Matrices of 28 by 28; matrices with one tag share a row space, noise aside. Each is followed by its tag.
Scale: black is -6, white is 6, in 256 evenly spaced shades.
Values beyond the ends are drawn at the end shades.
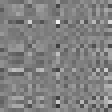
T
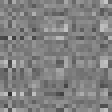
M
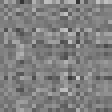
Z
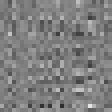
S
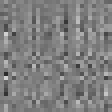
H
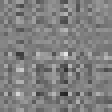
Z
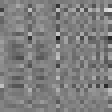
T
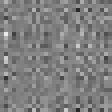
H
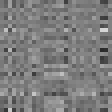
M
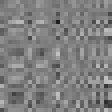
T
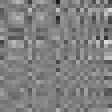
T
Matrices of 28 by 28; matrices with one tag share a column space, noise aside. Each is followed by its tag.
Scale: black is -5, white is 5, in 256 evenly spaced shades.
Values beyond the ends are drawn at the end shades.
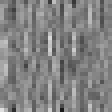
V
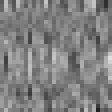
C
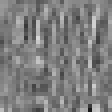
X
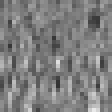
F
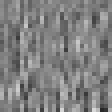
F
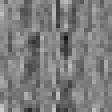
V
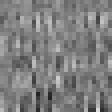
F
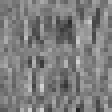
X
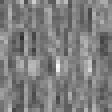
V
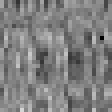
C
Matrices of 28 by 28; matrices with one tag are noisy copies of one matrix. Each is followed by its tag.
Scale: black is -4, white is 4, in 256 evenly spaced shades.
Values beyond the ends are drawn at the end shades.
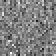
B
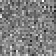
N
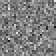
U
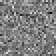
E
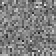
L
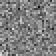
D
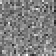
N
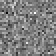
E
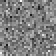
D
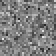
U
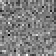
N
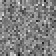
B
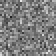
D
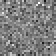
B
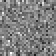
B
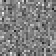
B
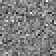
E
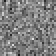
B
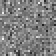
B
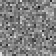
D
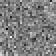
D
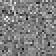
E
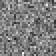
U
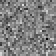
D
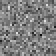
U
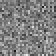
N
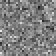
D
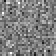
B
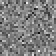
L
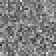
D
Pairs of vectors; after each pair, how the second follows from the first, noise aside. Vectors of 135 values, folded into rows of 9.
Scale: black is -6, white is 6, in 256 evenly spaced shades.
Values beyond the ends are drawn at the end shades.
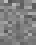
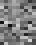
wrapped around, negated, scaled up.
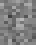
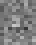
reversed.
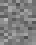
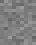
wrapped around, shrunk.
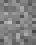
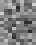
reversed, negated, scaled up.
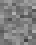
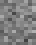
sign-scrambled.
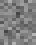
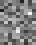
reversed, negated, scaled up.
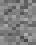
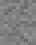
shrunk.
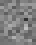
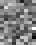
wrapped around, negated, scaled up.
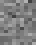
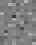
partly zeroed.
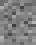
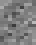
sign-scrambled.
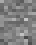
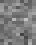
sign-scrambled.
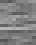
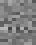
sign-scrambled.
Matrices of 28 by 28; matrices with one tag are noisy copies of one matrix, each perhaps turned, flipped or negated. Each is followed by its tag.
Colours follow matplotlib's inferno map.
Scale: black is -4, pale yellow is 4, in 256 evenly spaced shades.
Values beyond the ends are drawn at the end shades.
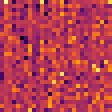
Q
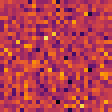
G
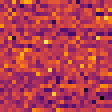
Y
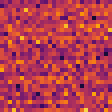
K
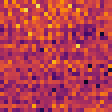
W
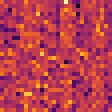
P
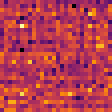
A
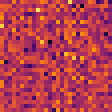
G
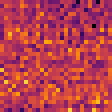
W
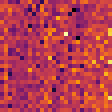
W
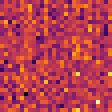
Q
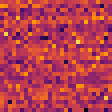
K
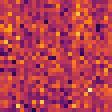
P
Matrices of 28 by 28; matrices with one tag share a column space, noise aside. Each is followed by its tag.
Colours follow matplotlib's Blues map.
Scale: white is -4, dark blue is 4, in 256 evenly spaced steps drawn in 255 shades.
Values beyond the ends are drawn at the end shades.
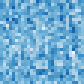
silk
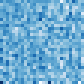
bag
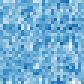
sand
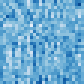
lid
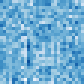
lid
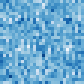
silk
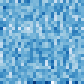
bag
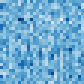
silk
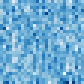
sand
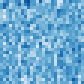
lid
